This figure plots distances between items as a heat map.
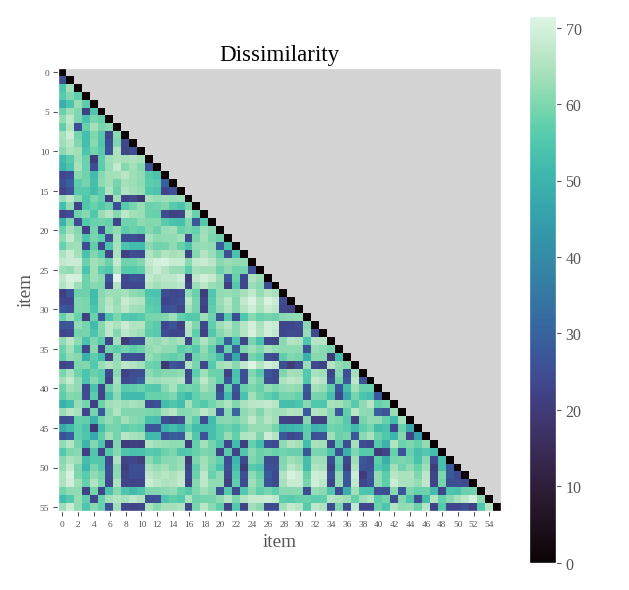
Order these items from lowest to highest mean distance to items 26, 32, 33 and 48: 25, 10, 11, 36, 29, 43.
29, 36, 10, 43, 11, 25
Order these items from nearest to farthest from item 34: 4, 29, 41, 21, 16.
16, 21, 41, 4, 29
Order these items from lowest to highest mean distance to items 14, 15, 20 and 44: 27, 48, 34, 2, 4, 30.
30, 48, 4, 2, 34, 27
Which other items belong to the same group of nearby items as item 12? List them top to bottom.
4, 11, 42, 45, 54
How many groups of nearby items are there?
6
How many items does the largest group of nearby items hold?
19
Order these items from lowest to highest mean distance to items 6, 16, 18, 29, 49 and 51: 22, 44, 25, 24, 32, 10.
10, 44, 32, 22, 25, 24
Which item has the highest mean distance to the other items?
24
